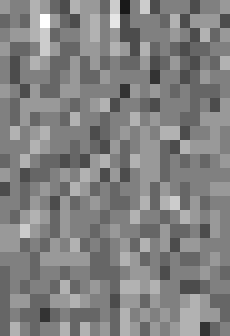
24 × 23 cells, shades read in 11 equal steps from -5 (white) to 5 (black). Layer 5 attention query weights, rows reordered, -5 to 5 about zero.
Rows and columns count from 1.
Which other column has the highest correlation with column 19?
20
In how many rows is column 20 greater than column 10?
11
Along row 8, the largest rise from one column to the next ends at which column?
12
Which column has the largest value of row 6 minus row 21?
16
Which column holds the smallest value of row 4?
5
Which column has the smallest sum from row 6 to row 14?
14
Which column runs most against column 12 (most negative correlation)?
13
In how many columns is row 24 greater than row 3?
10
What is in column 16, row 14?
1
